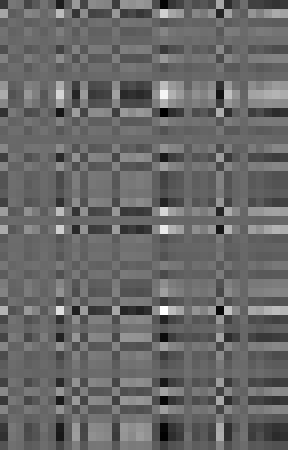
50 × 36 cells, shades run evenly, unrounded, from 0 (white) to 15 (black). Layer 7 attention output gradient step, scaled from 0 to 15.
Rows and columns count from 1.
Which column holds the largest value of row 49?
21
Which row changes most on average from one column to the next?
35
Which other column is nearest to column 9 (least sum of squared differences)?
26
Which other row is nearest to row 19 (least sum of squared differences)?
46
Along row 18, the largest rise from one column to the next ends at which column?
29
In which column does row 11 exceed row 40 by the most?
28
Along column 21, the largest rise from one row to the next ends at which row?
36
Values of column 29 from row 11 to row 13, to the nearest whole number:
4 6 12
